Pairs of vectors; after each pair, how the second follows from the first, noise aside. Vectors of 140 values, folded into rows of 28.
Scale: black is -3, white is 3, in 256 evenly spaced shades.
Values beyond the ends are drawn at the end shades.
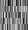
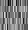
copied.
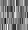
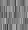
negated, shrunk.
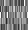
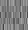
reversed, negated, shrunk.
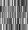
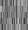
negated, shrunk.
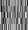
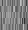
wrapped around, shrunk.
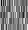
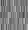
shrunk.
